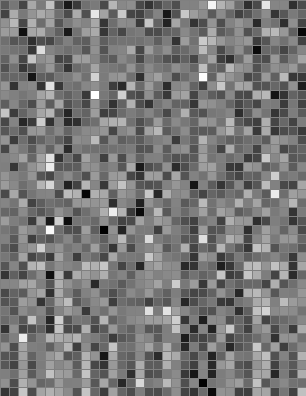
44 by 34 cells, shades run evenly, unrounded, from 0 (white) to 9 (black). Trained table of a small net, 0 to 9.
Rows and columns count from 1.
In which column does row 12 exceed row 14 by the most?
13
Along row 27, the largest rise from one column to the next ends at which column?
24
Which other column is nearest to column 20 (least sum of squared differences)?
7
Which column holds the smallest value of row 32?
20
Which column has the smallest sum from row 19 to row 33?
17
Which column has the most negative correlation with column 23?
4
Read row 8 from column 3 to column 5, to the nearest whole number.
7 6 5
